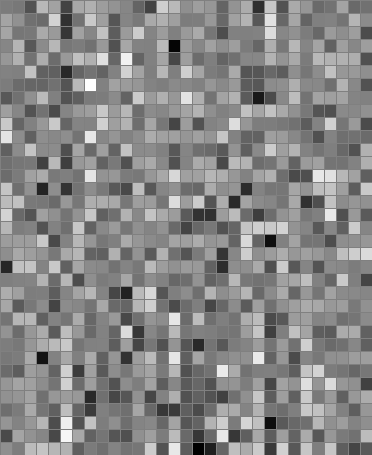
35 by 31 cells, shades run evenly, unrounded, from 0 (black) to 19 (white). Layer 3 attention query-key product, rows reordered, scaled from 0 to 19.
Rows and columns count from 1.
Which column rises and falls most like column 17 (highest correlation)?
16
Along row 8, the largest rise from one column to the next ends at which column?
12
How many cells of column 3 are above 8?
29
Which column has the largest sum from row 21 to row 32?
26
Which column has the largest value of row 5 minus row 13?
11
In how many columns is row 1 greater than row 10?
14
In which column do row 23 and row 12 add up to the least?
10
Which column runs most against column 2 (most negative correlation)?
20
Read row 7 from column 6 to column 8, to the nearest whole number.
6 14 19
